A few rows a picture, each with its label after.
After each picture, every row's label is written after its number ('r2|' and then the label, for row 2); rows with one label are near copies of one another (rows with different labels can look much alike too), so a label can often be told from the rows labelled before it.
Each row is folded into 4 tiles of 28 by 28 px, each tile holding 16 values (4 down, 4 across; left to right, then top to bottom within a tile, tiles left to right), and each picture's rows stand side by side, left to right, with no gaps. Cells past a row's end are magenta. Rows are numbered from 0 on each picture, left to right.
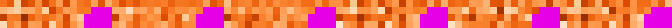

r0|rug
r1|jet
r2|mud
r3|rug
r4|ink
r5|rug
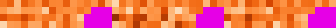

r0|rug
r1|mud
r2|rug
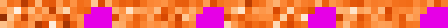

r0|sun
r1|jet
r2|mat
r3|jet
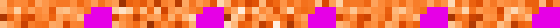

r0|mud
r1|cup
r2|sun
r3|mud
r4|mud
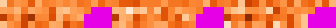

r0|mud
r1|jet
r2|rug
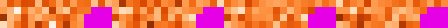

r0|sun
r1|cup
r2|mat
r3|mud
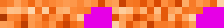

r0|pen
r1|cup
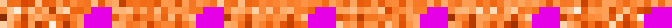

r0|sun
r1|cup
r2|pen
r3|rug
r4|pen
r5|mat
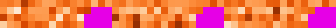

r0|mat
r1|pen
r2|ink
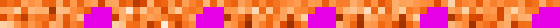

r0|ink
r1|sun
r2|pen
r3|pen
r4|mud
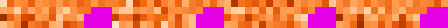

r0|mud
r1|rug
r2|cup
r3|pen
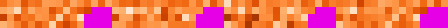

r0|mat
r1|jet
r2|mud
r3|mat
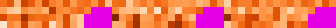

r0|rug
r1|pen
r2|mud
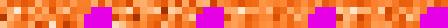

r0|sun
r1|ink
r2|jet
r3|jet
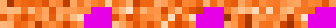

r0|cup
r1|mat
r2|pen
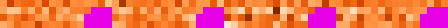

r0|cup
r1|cup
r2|ink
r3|jet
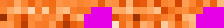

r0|pen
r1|rug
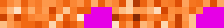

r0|mat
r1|rug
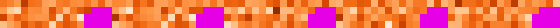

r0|mat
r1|mat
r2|ink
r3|sun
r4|cup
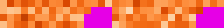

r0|cup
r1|mat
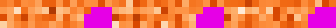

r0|ink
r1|rug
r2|jet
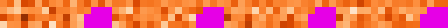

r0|rug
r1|mat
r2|pen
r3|jet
